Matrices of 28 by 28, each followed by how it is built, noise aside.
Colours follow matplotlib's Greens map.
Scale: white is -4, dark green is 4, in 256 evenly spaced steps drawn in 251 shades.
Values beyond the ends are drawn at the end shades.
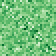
banded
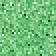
sparse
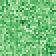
banded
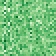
uneven columns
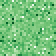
sparse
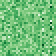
uneven columns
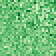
upper triangular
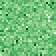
sparse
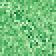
banded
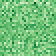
low rank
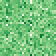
uneven columns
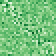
banded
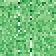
uneven columns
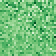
upper triangular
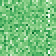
uneven columns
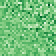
upper triangular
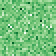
sparse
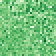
upper triangular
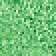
upper triangular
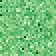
sparse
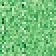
uneven columns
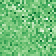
upper triangular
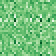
low rank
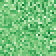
upper triangular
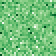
sparse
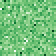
sparse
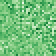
upper triangular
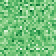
low rank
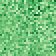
upper triangular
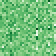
uneven columns
